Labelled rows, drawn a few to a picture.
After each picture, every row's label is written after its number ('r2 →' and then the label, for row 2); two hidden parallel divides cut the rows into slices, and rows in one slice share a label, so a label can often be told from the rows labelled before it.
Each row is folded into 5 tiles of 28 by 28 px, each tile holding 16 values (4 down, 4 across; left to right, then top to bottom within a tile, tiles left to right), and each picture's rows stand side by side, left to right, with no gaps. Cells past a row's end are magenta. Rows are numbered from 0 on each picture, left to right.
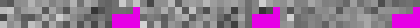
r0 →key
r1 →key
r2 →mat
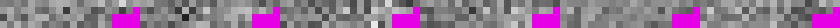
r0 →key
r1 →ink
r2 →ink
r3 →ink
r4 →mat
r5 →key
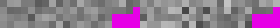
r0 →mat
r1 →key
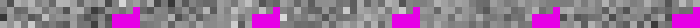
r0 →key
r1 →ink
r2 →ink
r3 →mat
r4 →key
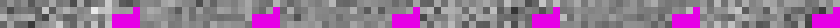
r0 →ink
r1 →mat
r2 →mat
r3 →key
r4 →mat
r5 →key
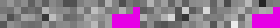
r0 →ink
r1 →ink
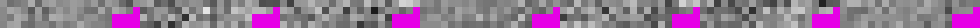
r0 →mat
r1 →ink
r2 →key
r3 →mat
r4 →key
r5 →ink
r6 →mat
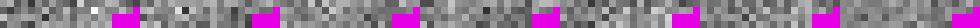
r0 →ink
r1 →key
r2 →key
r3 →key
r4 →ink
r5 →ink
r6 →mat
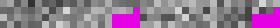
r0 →ink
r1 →key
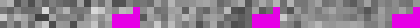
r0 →ink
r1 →key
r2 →mat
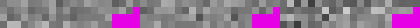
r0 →mat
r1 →mat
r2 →ink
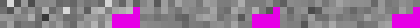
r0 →ink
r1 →mat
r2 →mat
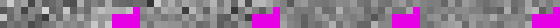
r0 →ink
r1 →key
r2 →mat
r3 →mat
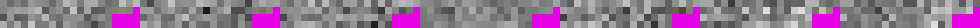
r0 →key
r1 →key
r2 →key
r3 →mat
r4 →key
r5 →ink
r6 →ink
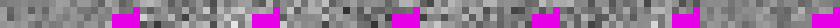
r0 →mat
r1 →ink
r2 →key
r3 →key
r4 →ink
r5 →mat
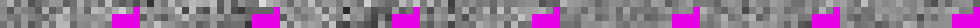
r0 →ink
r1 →key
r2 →key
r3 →ink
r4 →mat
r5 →mat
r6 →mat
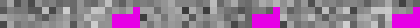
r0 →ink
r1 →key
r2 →ink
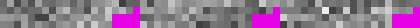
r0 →ink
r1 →key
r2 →ink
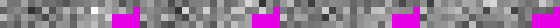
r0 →ink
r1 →ink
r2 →ink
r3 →key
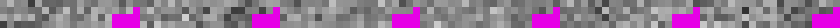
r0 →ink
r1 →key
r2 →mat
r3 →mat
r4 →ink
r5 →key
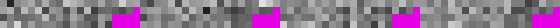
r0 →key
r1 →key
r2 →key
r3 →key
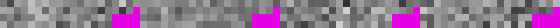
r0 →key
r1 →mat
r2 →ink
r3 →key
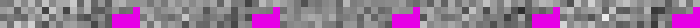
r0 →key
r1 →key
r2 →mat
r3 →key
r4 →key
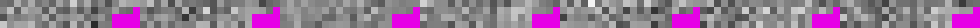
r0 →key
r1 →ink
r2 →mat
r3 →ink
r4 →key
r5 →ink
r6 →ink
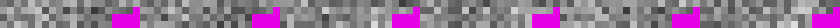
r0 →key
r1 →key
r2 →ink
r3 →ink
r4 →key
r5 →ink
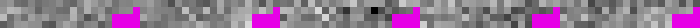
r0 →mat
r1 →ink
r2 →key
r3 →key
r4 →ink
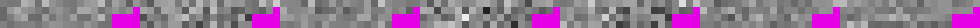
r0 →mat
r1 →key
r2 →mat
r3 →key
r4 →key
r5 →mat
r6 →mat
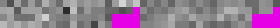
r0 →key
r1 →mat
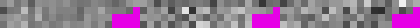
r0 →mat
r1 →ink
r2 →key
